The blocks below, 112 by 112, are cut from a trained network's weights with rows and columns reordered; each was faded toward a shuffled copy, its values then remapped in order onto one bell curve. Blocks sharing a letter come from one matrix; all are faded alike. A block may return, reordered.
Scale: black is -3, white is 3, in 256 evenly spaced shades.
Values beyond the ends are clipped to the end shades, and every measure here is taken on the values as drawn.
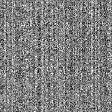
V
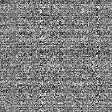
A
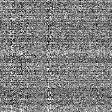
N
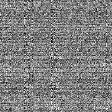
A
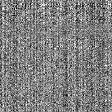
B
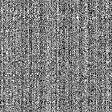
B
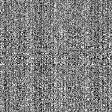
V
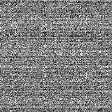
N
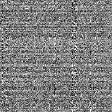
A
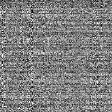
A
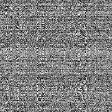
A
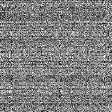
N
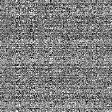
N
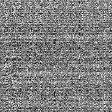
N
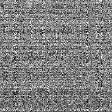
A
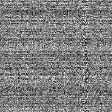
N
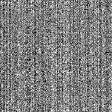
V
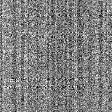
V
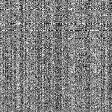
B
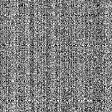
B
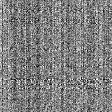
B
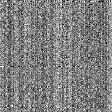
B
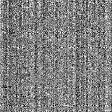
V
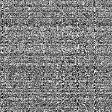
A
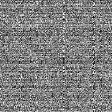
A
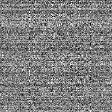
A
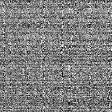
A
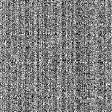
B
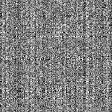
V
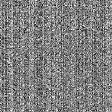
V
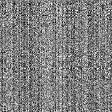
B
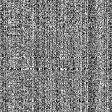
B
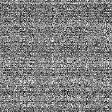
N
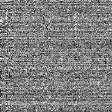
N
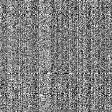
B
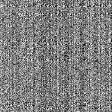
V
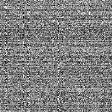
A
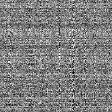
A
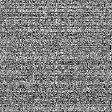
N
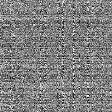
A
